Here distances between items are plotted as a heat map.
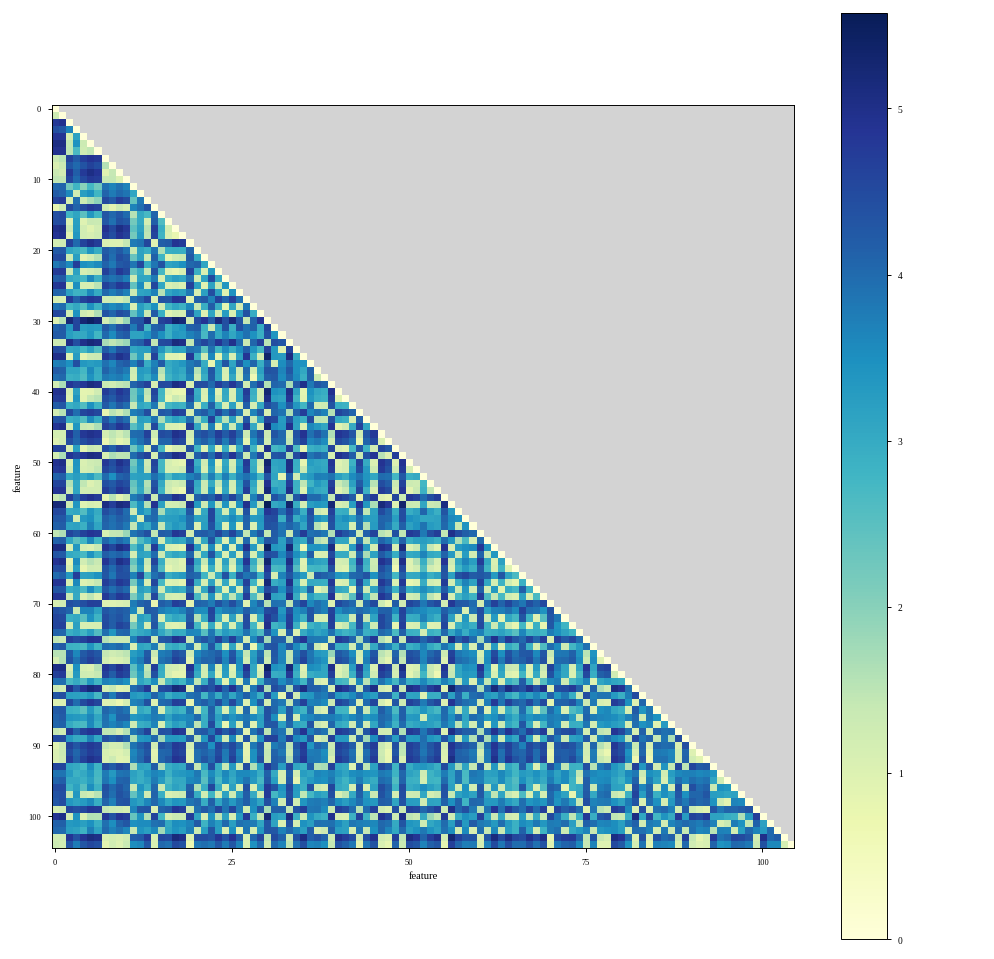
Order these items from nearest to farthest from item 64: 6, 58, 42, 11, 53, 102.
6, 53, 11, 42, 102, 58
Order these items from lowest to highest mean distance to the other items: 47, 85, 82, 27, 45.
85, 45, 47, 27, 82
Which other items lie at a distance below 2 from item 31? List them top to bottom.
22, 36, 66
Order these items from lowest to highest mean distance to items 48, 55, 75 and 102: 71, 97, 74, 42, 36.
42, 97, 74, 36, 71
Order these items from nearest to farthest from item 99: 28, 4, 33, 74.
33, 28, 74, 4
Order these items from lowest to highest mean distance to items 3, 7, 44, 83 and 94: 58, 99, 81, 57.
58, 81, 57, 99
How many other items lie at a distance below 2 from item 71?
3
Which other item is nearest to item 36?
22
